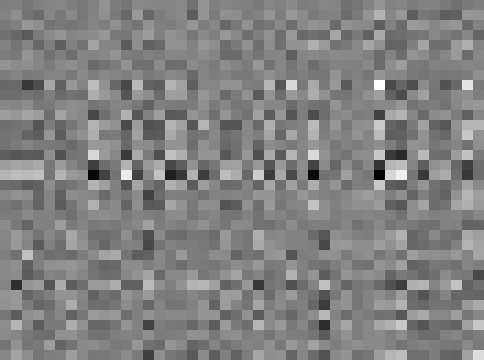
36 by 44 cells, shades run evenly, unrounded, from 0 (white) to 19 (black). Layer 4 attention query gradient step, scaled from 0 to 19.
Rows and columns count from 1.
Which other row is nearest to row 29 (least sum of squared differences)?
32
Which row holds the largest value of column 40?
13
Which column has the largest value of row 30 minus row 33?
44
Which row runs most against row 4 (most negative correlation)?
3
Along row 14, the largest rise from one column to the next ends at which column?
36
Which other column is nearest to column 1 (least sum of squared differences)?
26
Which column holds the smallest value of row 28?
27
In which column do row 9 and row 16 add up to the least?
35
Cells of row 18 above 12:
12
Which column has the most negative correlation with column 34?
6
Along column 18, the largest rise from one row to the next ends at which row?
19
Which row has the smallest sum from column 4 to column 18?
29
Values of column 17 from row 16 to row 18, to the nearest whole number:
6 12 15
